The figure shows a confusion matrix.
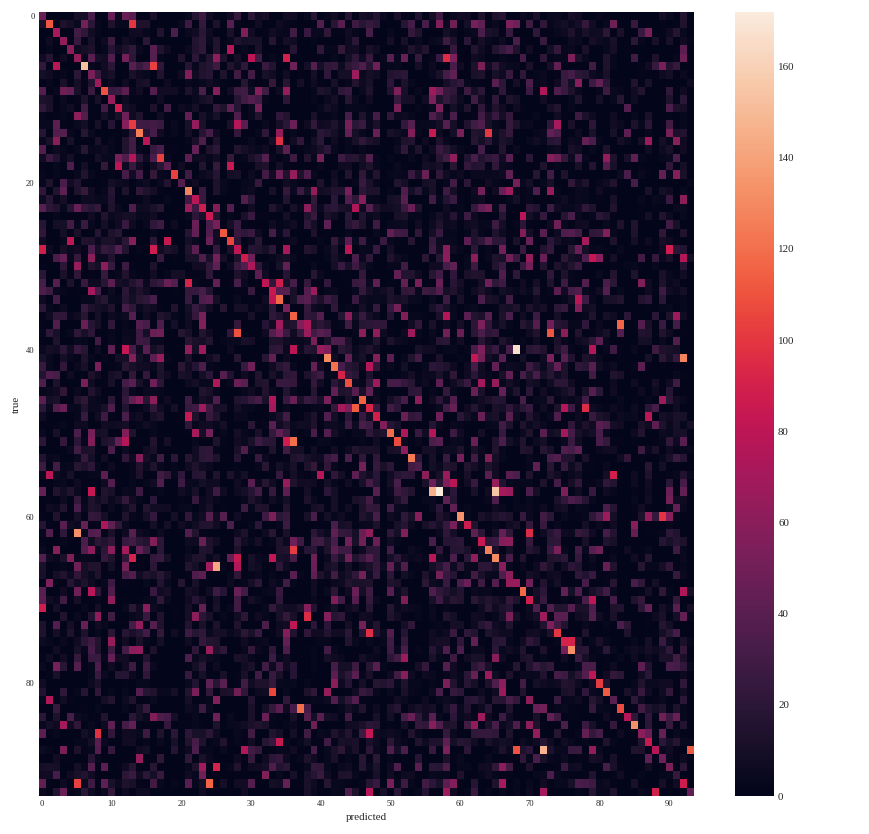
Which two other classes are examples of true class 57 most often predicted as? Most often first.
65, 56
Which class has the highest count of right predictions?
57
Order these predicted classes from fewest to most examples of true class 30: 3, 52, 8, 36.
36, 8, 3, 52
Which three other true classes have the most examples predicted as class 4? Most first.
27, 65, 9
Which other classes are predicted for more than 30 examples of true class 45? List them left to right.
42, 47, 62, 66, 79
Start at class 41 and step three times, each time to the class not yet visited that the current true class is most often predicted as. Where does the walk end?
69
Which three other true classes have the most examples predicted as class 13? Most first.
1, 65, 17
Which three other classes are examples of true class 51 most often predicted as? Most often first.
36, 35, 12
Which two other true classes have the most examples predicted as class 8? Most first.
86, 72
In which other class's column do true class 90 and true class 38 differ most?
73
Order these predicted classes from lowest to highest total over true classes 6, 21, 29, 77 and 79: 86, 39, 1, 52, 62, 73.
1, 86, 73, 39, 62, 52
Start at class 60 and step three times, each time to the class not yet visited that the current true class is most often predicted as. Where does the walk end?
64
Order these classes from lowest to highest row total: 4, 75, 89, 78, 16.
89, 16, 4, 75, 78
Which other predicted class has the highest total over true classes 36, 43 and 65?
13
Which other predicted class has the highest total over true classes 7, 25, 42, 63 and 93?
47
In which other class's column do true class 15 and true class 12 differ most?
34
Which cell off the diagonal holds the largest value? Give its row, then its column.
40, 68
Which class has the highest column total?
58
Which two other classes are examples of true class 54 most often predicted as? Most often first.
46, 71
